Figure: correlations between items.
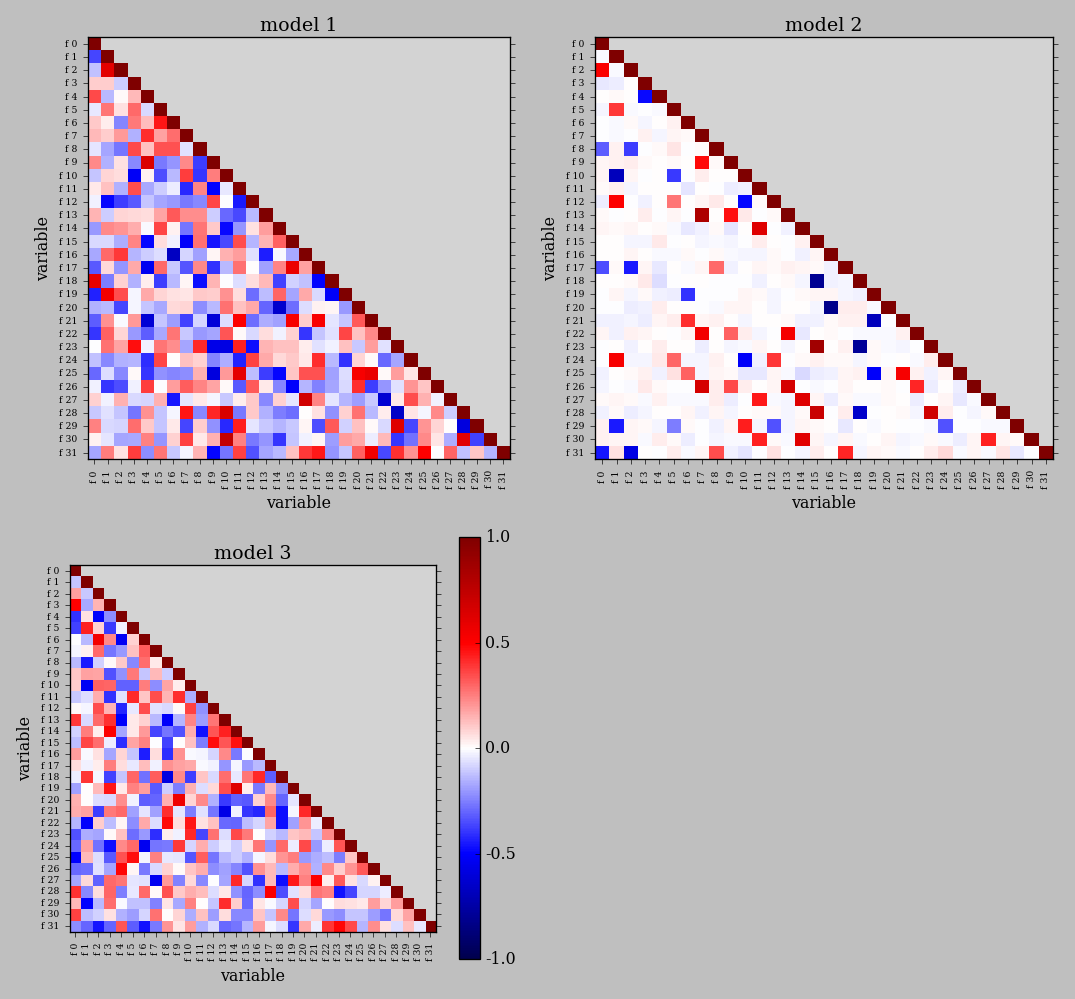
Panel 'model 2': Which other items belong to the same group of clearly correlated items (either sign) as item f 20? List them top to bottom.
f 16
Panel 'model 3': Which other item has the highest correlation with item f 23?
f 31
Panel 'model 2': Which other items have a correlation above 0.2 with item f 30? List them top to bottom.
f 11, f 14, f 27
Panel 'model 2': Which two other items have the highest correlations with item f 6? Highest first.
f 21, f 25
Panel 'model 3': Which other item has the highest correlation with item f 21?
f 27
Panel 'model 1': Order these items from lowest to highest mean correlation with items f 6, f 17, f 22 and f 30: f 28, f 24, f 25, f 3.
f 24, f 3, f 25, f 28
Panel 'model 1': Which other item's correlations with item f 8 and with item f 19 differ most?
f 1
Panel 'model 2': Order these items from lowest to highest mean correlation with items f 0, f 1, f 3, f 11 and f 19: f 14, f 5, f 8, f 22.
f 8, f 22, f 5, f 14
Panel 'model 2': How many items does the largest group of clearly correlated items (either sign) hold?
6
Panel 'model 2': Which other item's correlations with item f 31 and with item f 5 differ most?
f 2
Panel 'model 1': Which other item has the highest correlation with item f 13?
f 6
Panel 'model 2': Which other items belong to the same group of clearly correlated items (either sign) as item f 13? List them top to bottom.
f 7, f 9, f 22, f 26
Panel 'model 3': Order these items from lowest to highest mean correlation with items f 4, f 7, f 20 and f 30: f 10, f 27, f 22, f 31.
f 10, f 27, f 22, f 31
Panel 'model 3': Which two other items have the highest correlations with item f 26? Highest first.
f 4, f 25
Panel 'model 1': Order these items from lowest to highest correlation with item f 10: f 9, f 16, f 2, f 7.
f 2, f 16, f 9, f 7
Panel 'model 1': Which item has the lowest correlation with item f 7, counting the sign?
f 15
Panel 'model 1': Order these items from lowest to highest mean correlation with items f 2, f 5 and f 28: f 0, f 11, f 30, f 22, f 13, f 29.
f 29, f 11, f 0, f 22, f 13, f 30
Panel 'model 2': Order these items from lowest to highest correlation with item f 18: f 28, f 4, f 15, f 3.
f 15, f 28, f 4, f 3
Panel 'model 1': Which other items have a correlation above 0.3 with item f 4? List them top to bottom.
f 0, f 7, f 9, f 26
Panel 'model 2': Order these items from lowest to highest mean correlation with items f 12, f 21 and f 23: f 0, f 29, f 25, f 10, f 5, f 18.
f 18, f 10, f 29, f 0, f 5, f 25
